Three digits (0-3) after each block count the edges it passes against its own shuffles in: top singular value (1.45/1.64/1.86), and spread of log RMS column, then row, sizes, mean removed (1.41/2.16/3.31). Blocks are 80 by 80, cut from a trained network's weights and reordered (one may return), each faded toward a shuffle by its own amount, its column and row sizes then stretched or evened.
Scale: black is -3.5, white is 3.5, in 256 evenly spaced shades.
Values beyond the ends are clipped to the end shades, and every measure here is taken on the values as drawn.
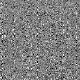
2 2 1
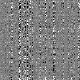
3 3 1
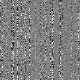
0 3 0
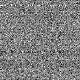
2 1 1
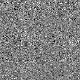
0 1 2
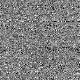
0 1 2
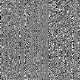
0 3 0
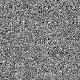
2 0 1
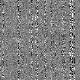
2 3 0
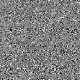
1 0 2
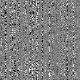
1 3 1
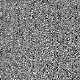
0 2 1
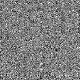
2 1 1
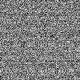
3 0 0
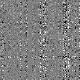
0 3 2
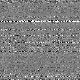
3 0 3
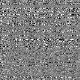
0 1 3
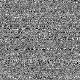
1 0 2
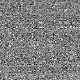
2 1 1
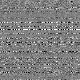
2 0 3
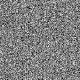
0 1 0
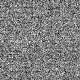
1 0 0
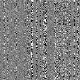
3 3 0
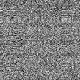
3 0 0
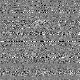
0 1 3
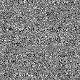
0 0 2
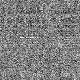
3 0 1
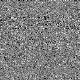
0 0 2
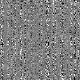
0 3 1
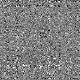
1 2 2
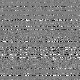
1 1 3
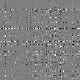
2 2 3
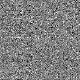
0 2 0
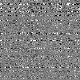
0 1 3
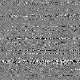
2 1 3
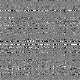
3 1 3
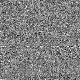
0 0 1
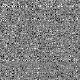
2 2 2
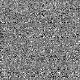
0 1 2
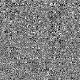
0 1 2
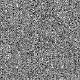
0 2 0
